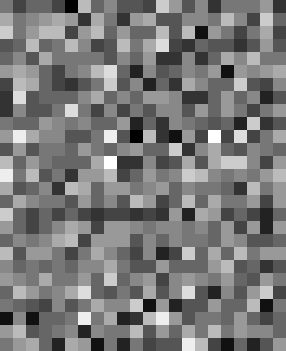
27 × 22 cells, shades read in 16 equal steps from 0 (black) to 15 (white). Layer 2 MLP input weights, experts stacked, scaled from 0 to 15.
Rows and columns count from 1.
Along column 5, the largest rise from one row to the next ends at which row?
2
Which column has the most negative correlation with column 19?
10
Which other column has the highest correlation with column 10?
20
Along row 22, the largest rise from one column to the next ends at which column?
9
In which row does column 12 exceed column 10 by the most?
25
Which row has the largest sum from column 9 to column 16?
14
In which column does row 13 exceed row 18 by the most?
19
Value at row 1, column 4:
6
